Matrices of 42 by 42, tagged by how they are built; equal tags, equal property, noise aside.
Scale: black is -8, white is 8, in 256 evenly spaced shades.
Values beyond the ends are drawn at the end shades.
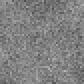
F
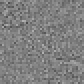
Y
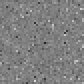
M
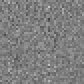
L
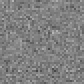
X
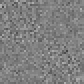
Y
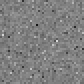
M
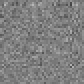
X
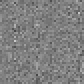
L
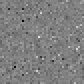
M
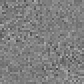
Y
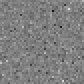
M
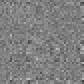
X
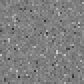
M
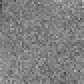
F
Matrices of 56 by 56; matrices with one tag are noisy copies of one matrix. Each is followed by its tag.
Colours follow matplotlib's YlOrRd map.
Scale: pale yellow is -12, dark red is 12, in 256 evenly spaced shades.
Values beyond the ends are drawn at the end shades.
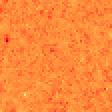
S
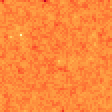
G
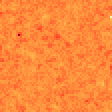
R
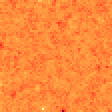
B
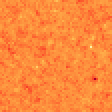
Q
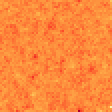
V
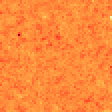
R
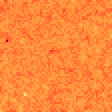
S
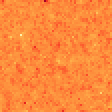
G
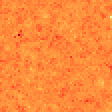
R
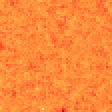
B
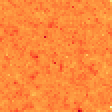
V
